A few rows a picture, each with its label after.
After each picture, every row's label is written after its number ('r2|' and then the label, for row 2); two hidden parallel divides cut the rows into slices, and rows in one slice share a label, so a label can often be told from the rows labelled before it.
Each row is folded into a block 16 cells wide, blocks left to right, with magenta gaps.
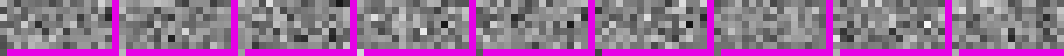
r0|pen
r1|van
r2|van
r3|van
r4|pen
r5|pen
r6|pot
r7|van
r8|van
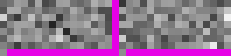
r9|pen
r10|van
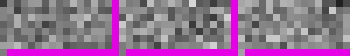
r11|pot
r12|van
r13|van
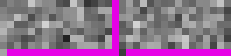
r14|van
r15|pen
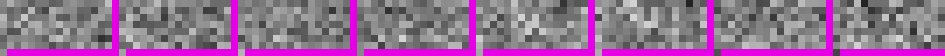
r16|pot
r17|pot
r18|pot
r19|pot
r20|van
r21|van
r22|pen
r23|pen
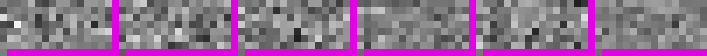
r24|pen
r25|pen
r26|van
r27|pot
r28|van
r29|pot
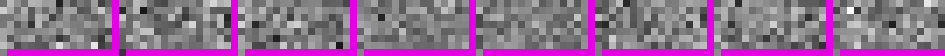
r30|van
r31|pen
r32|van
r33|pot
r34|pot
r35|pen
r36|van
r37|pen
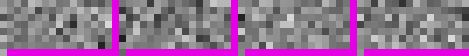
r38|van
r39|pen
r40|pot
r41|pen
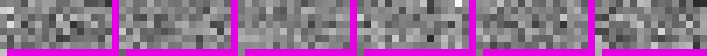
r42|van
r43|pot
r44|pot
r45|pen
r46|pot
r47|van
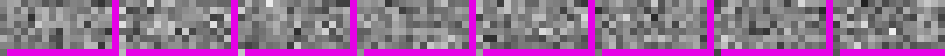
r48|van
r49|van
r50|van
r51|pot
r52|van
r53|pen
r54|pen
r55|pen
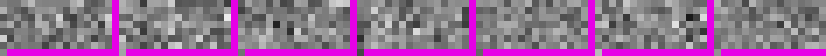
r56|van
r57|van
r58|pen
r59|pen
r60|pot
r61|van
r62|pot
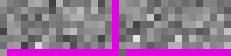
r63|pot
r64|pot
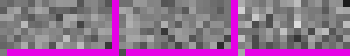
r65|pot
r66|pot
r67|van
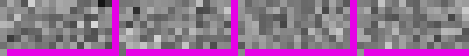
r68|van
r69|pot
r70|pot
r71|pot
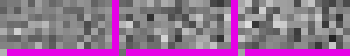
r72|pot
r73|van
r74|van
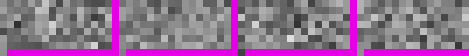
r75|van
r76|pot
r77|pen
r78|van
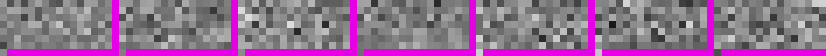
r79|pot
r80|pot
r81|van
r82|pot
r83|van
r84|van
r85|pen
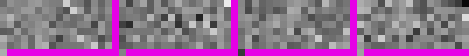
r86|pot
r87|pen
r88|pot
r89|van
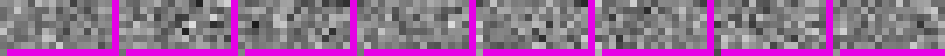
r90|pot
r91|pen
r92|van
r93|pot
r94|van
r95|pot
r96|pen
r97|pot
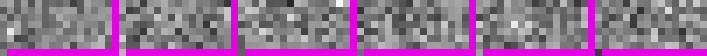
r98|pot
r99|van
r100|pen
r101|pen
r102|van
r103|pen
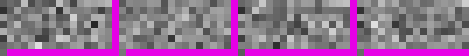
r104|pen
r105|pot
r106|pen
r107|pen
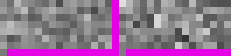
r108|pot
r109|van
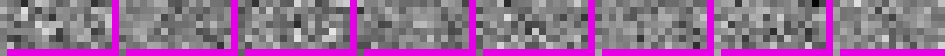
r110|van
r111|pot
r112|pen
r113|pot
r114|pen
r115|pot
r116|van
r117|pot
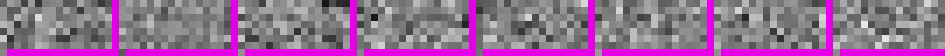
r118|van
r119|pot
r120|van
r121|pen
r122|pen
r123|pot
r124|van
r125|pen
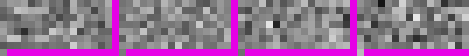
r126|pot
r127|pot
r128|pen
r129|van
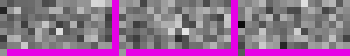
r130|pen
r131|van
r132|pen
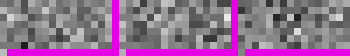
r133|van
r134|van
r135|pen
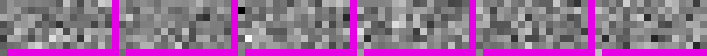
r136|pen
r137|pot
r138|pen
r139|van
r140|van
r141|van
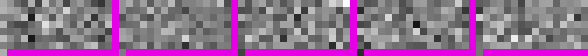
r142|van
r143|pot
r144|pen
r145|pen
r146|pen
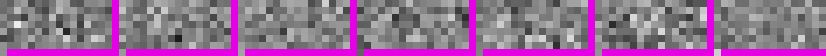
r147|pen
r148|van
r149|pot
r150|pen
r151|pen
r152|van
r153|pot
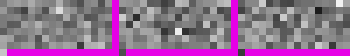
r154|pot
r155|pen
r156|pen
